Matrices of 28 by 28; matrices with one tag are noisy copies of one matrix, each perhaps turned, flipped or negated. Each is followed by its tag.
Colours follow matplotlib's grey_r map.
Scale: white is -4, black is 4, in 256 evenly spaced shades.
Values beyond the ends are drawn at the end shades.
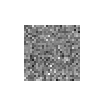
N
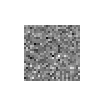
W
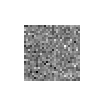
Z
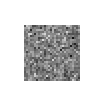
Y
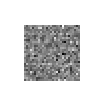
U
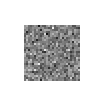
U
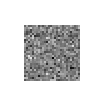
W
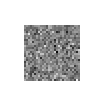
W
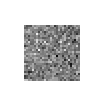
Z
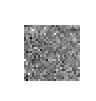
Y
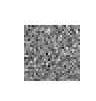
W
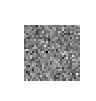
W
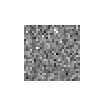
W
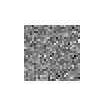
W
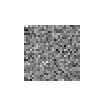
Z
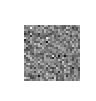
W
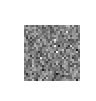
W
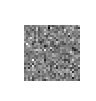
W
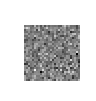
U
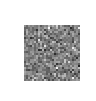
W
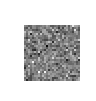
N
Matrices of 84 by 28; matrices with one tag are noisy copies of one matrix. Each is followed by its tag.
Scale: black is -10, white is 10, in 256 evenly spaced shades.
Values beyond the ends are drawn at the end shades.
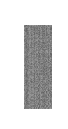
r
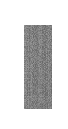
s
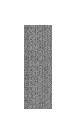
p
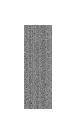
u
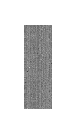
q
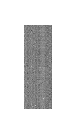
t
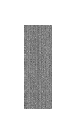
q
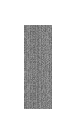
q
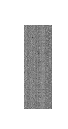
t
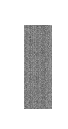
u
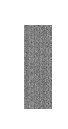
r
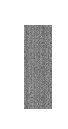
r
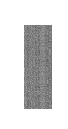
t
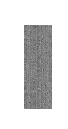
q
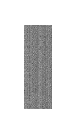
s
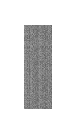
s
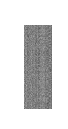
t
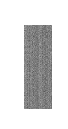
s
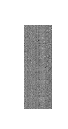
t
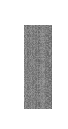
t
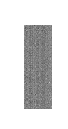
u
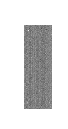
u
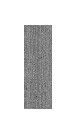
q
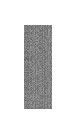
p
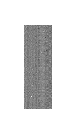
t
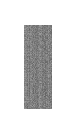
s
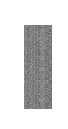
t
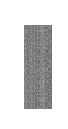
t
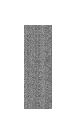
t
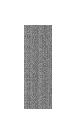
s
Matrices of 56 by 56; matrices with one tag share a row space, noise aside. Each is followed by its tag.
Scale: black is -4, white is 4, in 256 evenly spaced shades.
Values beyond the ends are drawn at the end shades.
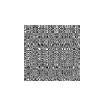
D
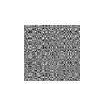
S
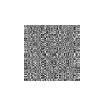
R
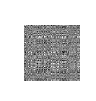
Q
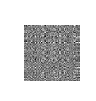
R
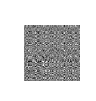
S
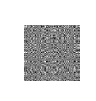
R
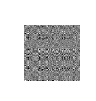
D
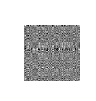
D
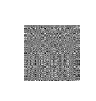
R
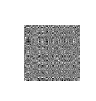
D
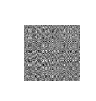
S
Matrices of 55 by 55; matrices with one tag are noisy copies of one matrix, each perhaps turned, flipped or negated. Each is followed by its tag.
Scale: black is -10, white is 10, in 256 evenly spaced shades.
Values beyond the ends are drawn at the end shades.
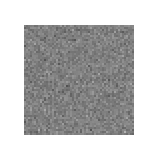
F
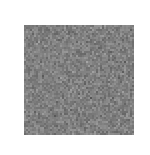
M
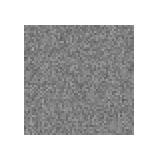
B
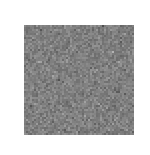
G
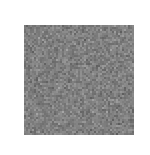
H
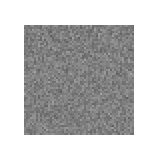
B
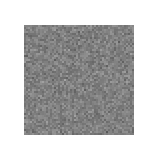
H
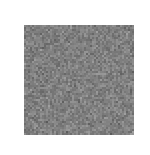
G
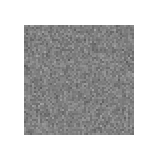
B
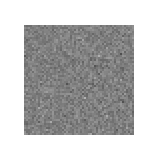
H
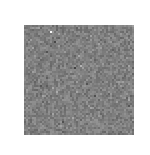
F
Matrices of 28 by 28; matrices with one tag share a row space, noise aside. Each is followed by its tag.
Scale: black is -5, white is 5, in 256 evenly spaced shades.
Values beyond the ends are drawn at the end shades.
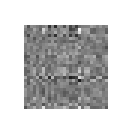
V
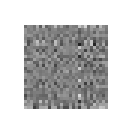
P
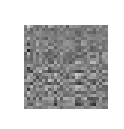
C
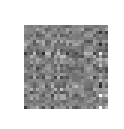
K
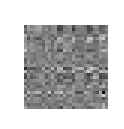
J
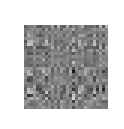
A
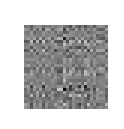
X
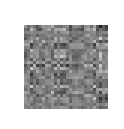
K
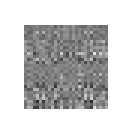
P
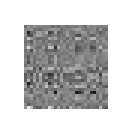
C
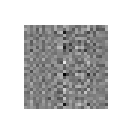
X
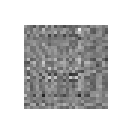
V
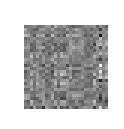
K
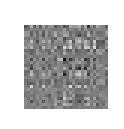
X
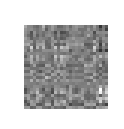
K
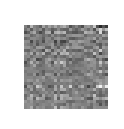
K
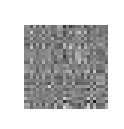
X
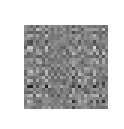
A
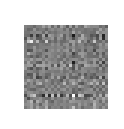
A
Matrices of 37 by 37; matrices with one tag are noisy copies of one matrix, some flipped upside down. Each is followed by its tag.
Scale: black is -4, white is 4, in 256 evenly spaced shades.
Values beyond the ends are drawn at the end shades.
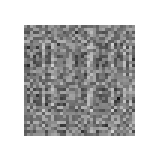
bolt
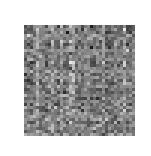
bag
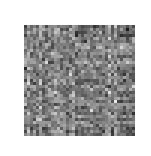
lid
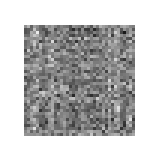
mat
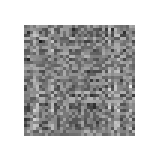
mat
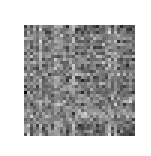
lid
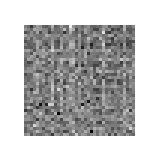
bag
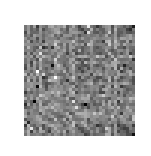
lid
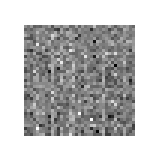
bag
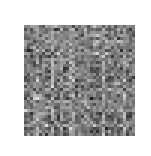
bag
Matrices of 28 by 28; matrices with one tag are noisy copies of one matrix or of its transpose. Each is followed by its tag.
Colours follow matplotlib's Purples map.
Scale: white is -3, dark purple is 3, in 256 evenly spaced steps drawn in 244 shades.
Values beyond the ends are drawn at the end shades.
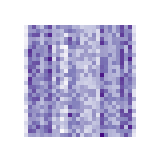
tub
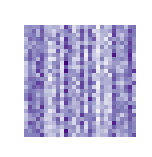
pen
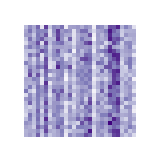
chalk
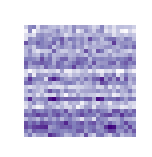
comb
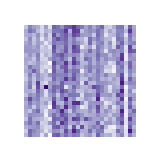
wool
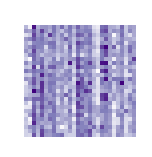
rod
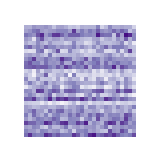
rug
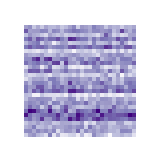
chalk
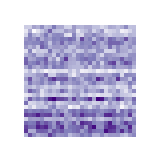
comb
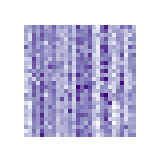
rod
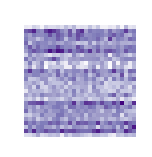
tub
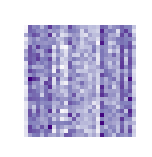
tub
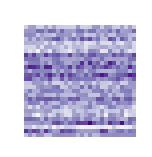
wool
